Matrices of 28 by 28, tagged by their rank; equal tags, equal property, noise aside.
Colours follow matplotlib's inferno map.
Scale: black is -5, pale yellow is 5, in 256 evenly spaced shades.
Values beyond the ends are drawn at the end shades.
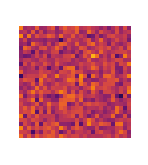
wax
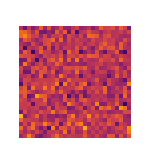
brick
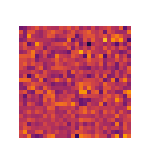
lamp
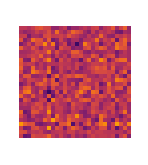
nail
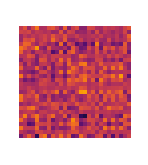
nail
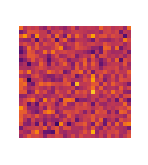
wax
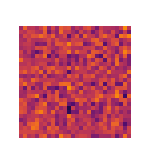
wax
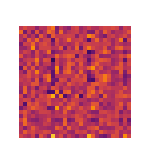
nail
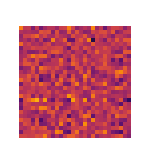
nail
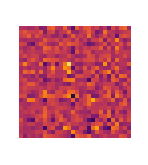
wax
